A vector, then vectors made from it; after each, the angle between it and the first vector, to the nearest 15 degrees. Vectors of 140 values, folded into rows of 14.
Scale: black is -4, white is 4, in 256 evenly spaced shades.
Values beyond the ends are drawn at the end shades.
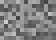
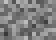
90 degrees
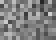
45 degrees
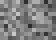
45 degrees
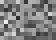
15 degrees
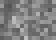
90 degrees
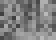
120 degrees
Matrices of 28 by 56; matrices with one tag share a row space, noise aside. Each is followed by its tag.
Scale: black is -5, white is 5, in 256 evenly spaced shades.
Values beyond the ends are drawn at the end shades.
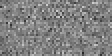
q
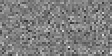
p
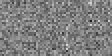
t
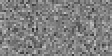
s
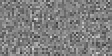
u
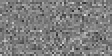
q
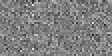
u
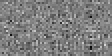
t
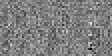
t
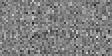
u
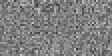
u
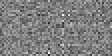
p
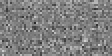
q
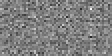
t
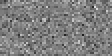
s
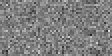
t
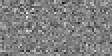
s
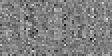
s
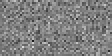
u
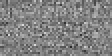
q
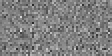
u
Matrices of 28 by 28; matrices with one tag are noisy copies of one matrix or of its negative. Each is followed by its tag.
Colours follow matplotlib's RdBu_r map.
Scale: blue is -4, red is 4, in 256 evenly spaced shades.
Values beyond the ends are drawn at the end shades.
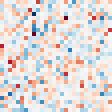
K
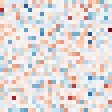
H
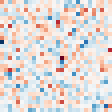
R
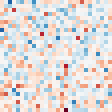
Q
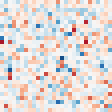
R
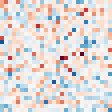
R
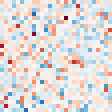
K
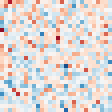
Q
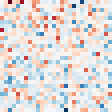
Q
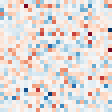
H
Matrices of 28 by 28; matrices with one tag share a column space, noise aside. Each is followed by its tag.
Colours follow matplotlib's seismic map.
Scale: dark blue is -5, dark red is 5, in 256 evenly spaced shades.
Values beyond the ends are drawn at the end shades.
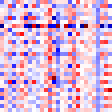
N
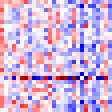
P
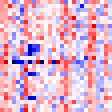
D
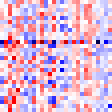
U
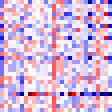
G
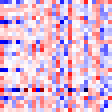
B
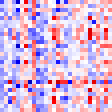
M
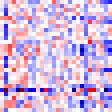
B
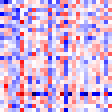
G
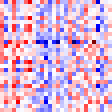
U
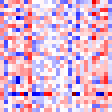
G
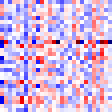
U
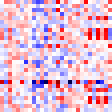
M
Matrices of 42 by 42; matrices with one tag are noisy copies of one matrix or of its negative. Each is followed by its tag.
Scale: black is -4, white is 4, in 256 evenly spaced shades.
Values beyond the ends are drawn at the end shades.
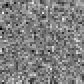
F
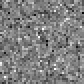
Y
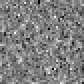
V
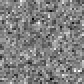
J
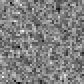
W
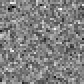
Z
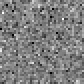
F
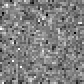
F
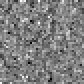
J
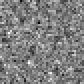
J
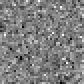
V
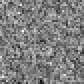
W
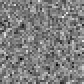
V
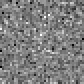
F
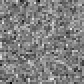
J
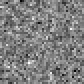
J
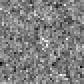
Y
